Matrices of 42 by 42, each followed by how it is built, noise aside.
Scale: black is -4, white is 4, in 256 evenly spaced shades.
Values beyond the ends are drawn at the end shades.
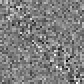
banded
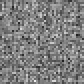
blocks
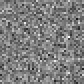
repeating rows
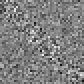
banded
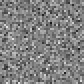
repeating rows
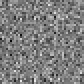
low rank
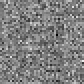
blocks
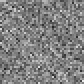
Toeplitz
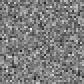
repeating rows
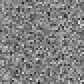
repeating rows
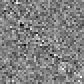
banded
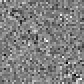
banded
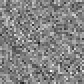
Toeplitz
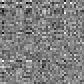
low rank
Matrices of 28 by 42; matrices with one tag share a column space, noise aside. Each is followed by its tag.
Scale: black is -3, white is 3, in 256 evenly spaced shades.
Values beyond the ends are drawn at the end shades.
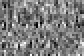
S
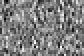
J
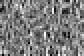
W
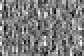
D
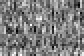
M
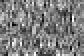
M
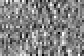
W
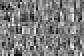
M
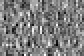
M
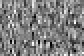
S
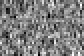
W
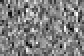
J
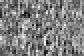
D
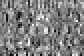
M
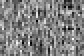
D
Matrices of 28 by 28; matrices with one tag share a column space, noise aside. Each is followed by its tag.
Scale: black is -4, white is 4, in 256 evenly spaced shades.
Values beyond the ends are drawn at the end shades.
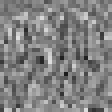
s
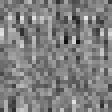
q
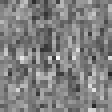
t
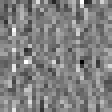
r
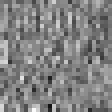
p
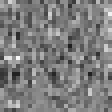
t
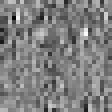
q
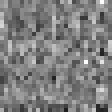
p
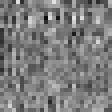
q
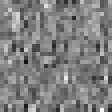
p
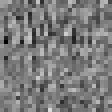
q
